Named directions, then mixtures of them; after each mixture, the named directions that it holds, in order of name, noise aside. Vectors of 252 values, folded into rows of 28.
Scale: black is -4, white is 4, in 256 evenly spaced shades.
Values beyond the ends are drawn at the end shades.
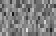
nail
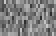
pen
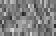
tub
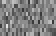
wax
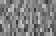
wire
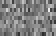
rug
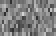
rug, tub.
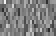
pen, wax, wire.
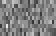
wax.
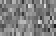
rug, tub, wire.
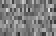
rug.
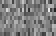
rug.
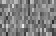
rug, wax, wire.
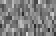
tub, wax, wire.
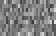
rug, wax.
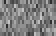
pen, rug, wax.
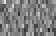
pen, wax, wire.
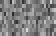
nail, rug.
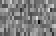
rug, wax, wire.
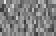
nail, pen, wire.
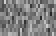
pen.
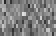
pen, tub.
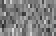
pen, tub.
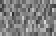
nail, pen.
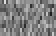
pen.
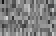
pen, rug, wax.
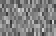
nail, rug, wax.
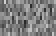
pen.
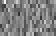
pen, wax, wire.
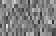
wax.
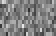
rug, wax, wire.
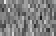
pen, tub, wire.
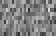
rug.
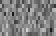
nail.
